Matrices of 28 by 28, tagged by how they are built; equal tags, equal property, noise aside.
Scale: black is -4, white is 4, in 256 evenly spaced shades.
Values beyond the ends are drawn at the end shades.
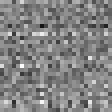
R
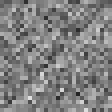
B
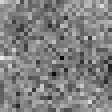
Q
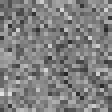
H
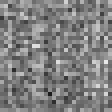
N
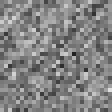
B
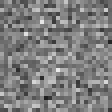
N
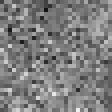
Q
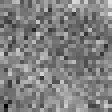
Q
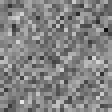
B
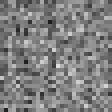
N
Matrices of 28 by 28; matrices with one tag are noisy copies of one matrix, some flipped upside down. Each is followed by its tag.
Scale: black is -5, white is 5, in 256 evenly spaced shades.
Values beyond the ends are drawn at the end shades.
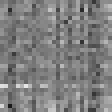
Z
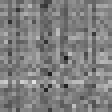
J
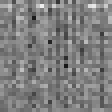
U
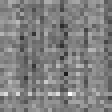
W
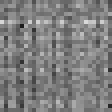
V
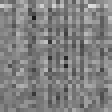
U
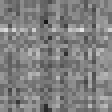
J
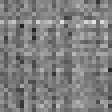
V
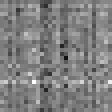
J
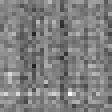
W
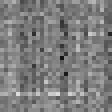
W
